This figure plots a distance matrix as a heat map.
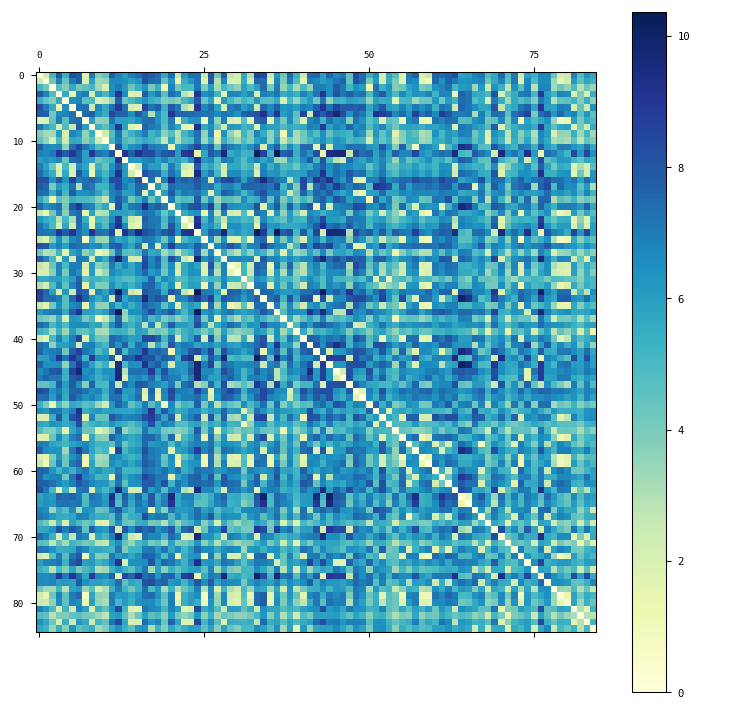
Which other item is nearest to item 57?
11
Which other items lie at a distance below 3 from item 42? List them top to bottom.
11, 20, 34, 44, 57, 61
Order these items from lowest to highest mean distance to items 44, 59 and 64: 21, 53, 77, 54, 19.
21, 54, 53, 19, 77
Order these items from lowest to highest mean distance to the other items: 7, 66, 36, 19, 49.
7, 19, 66, 49, 36
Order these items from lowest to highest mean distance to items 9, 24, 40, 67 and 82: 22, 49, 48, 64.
22, 64, 49, 48
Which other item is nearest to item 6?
41
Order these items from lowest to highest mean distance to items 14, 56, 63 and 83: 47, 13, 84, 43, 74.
84, 13, 74, 47, 43
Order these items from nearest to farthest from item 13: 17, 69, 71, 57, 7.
71, 57, 7, 17, 69
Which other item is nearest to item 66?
17
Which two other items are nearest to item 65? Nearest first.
64, 69
